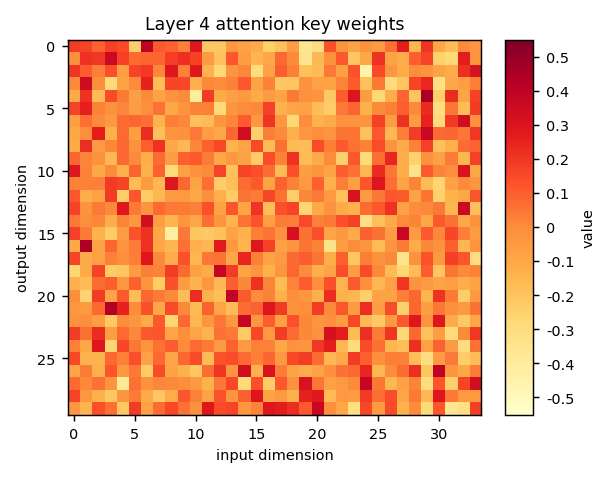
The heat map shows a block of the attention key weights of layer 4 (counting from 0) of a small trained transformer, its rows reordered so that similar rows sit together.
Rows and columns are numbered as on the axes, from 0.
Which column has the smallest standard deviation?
9
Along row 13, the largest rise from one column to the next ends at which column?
32
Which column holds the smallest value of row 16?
21
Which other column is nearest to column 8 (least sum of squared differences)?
2
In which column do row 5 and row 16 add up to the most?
1
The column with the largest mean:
6
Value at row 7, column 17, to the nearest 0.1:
0
